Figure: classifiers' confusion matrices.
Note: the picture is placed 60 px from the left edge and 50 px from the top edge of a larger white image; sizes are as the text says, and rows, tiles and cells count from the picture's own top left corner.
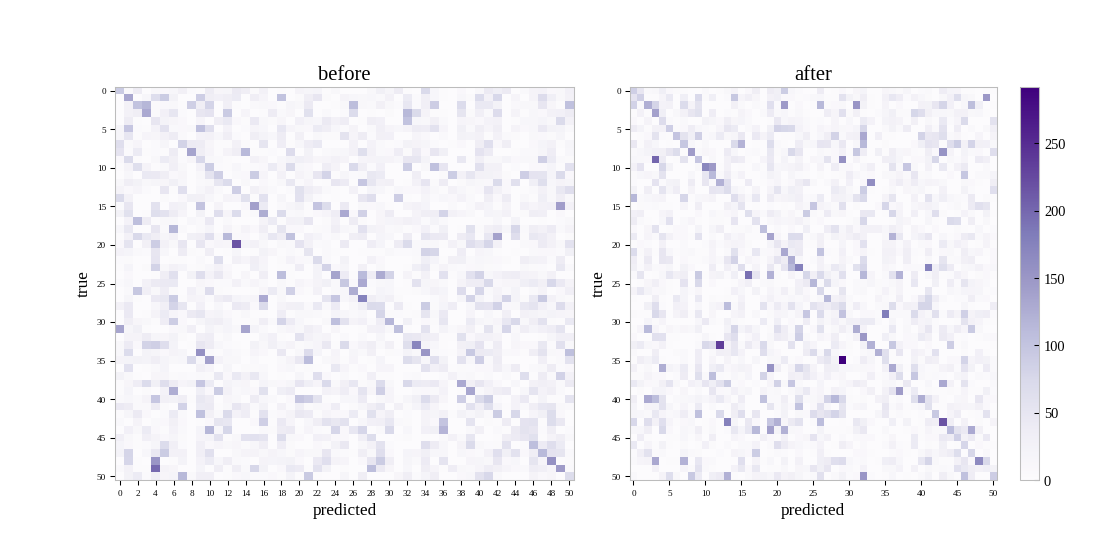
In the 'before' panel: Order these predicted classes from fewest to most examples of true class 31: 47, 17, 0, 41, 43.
17, 47, 41, 43, 0
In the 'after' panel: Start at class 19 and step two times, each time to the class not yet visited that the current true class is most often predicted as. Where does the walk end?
4
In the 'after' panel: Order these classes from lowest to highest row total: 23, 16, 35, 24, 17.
17, 16, 35, 23, 24
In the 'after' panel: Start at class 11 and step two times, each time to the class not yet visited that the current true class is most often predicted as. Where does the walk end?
20
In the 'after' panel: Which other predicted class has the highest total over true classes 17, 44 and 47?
45
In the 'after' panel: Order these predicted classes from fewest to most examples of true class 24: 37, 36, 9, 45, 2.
2, 45, 36, 9, 37
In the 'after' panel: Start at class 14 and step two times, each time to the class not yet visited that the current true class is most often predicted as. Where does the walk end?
21
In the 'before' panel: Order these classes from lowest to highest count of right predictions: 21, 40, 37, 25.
37, 21, 40, 25
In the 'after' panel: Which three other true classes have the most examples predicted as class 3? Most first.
9, 48, 40
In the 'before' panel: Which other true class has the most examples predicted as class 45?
11
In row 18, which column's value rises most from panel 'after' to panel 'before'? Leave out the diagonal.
6
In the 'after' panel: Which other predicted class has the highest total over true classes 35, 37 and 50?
29
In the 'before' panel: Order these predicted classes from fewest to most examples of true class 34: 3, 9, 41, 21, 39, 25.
25, 3, 41, 21, 39, 9
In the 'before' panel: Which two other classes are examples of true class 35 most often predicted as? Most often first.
10, 21
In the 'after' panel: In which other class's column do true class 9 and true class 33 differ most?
12
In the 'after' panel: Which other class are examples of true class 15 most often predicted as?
25
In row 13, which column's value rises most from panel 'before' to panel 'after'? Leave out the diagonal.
32
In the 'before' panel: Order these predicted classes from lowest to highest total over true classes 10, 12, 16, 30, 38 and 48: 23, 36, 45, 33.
45, 33, 23, 36
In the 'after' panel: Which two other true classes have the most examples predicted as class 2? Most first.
40, 31
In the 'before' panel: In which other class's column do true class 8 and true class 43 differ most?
14
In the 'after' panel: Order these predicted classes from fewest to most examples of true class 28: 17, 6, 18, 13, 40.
17, 6, 18, 40, 13
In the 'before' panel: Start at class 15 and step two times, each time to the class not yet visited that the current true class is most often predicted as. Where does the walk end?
4
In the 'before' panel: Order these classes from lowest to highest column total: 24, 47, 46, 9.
24, 46, 47, 9
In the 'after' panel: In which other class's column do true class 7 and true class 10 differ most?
11
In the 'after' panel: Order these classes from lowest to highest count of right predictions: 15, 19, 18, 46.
15, 46, 18, 19
